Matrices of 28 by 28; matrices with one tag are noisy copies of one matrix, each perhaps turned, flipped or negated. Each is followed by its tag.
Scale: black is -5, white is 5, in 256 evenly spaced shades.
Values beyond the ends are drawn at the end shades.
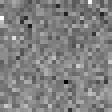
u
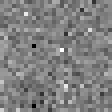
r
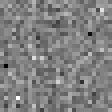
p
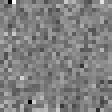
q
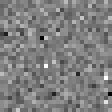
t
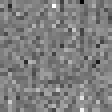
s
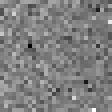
u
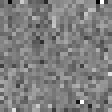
q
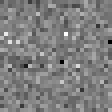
r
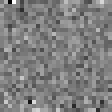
q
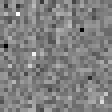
p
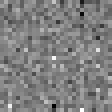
s
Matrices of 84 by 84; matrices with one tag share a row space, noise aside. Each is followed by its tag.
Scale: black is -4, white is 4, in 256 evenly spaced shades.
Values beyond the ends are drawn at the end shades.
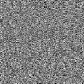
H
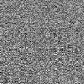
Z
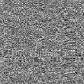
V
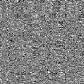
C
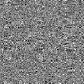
V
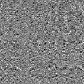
H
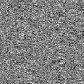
C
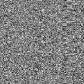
V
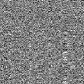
V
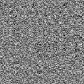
H
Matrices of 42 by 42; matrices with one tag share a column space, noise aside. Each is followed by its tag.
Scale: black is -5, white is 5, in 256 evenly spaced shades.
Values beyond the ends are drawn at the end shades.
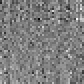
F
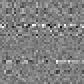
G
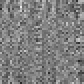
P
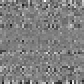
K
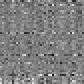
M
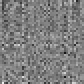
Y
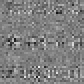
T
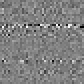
G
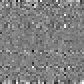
K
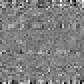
K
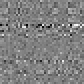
G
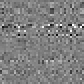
G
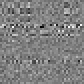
G
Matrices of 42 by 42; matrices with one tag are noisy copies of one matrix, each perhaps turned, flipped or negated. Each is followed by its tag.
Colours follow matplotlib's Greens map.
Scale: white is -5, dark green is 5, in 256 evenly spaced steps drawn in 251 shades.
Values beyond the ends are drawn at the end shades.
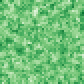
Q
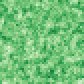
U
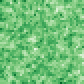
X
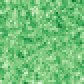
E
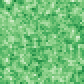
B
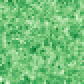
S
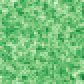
B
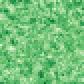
Q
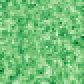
Q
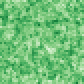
S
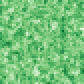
Q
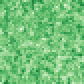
E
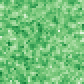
E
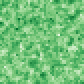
Q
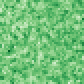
E
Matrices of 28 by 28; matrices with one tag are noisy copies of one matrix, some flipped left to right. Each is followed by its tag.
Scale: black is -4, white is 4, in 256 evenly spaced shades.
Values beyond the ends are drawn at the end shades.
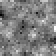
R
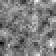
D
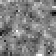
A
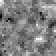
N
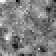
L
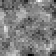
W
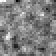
L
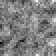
D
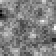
R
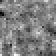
A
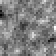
R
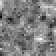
N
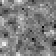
D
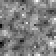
D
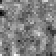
A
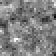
N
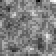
L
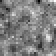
L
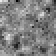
L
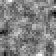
A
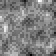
W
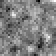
L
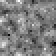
D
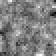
A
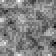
D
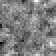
D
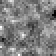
R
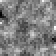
R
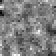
A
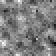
D
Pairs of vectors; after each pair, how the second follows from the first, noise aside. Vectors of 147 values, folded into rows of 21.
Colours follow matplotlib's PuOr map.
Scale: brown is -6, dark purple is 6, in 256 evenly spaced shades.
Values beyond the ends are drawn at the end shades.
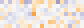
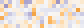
copied.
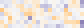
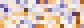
wrapped around, negated, scaled up.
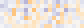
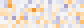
shuffled.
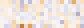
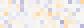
partly zeroed.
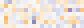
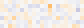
reversed, negated, shrunk.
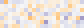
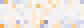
partly zeroed.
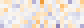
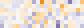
copied.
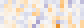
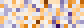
negated, scaled up.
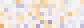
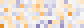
sign-scrambled.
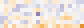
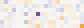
partly zeroed.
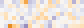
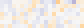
reversed, negated, shrunk.
